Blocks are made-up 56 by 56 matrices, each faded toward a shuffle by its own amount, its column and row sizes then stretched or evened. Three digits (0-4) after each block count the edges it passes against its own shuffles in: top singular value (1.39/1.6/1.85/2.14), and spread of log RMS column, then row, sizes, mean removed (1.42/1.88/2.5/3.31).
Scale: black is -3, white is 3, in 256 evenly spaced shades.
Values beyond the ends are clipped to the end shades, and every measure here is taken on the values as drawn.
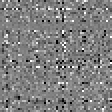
1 2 3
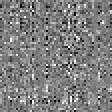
3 3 2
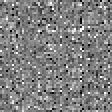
3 3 0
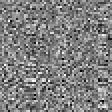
4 1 1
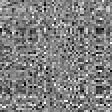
4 1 1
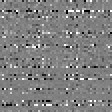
1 2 4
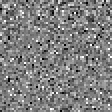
3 0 0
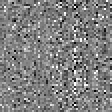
3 3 0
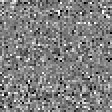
2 0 2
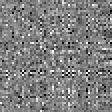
4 2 2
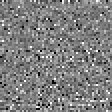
2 0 2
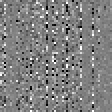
1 4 0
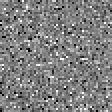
0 0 0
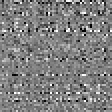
2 2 4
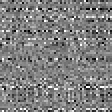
4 0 4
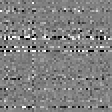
2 1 4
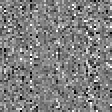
1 3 0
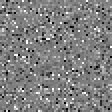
0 0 1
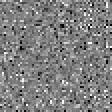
1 2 2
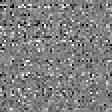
0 3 3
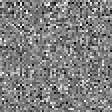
3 0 1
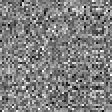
3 0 0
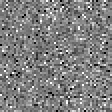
3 0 0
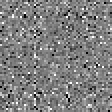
3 1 1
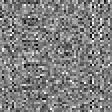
4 2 1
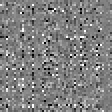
2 3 2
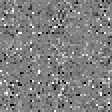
1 2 2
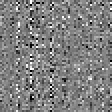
2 4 1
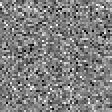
3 0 0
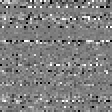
1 0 4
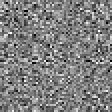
3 1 1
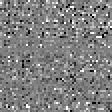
0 1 3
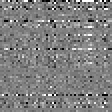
4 1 4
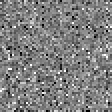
0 2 1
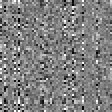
4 4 0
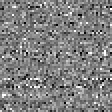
2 0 3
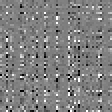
4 4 3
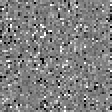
0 2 0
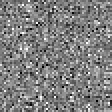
3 2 0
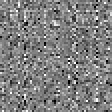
3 3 0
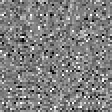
2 1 1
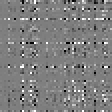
1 4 4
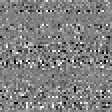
0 1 4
